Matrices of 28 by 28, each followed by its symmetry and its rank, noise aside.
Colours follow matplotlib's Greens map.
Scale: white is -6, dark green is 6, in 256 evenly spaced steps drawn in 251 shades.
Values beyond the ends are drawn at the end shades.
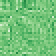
antisymmetric, rank four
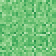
no symmetry, rank three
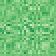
no symmetry, rank three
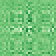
antisymmetric, rank two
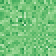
symmetric, rank four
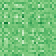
no symmetry, rank four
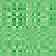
no symmetry, rank two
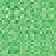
antisymmetric, rank four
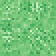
symmetric, rank four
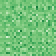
antisymmetric, rank four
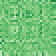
antisymmetric, rank four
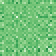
symmetric, rank three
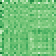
antisymmetric, rank two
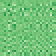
antisymmetric, rank two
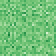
antisymmetric, rank four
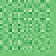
antisymmetric, rank two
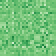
no symmetry, rank four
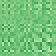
no symmetry, rank two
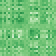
symmetric, rank two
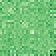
symmetric, rank four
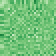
symmetric, rank four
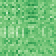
antisymmetric, rank four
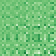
no symmetry, rank two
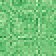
antisymmetric, rank four
